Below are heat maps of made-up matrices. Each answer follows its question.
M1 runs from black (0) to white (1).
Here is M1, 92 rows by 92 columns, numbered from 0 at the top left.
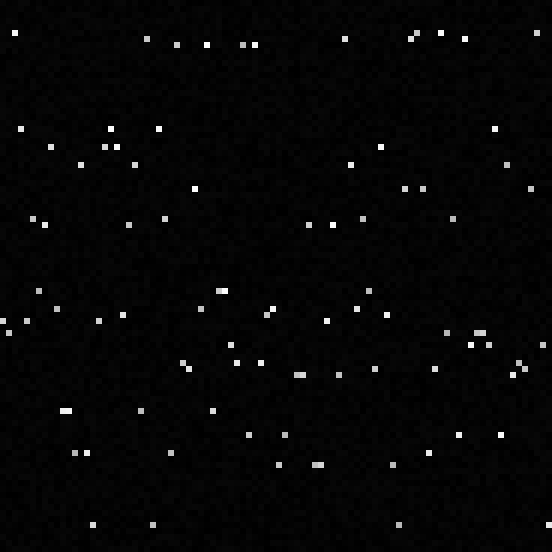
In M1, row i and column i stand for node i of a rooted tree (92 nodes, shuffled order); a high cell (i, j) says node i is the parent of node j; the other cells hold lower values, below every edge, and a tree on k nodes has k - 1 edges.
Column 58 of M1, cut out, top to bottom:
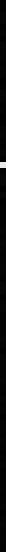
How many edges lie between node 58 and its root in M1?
3
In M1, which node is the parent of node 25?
87
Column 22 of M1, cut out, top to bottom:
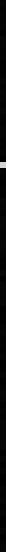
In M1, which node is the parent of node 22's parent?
36
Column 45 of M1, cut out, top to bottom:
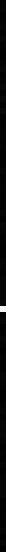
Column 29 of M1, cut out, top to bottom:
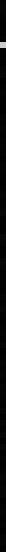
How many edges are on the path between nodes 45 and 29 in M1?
4
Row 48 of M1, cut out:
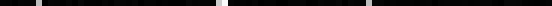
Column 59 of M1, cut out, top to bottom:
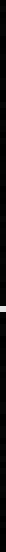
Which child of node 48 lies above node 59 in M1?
37
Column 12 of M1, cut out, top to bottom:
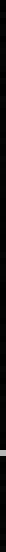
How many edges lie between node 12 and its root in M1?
3
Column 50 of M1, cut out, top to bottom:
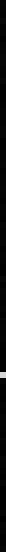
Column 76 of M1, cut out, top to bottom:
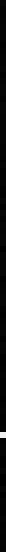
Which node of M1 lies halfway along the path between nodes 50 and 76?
61
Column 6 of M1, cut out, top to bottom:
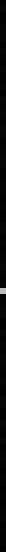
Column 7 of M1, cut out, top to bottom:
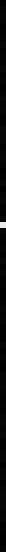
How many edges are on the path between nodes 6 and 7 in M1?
3
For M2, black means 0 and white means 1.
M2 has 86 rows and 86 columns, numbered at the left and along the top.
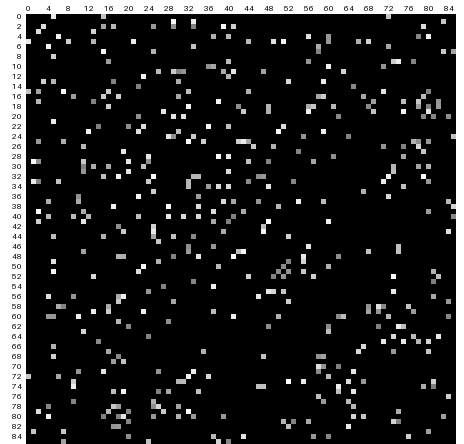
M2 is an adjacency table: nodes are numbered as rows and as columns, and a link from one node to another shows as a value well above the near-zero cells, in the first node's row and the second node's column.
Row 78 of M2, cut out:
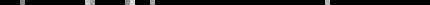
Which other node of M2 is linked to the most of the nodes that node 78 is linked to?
node 80
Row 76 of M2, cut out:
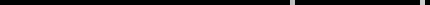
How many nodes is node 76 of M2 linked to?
2
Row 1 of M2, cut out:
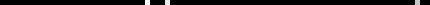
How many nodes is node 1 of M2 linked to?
3
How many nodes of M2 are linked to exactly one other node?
3
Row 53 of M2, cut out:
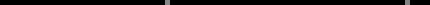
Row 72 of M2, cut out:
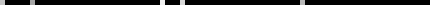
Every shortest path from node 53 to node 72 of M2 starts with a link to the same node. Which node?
node 33
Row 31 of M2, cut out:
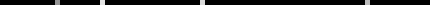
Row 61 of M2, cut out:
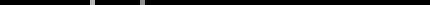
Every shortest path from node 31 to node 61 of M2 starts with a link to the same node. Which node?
node 40
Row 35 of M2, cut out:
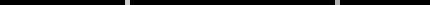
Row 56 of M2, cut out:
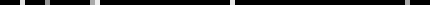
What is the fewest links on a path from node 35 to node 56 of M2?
4
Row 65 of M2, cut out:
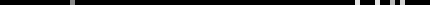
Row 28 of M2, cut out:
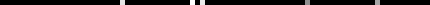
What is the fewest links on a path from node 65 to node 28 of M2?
2
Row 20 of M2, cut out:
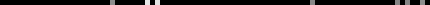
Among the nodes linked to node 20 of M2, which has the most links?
node 29
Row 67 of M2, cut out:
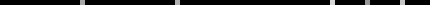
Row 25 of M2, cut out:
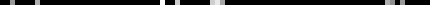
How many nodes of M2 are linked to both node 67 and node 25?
2
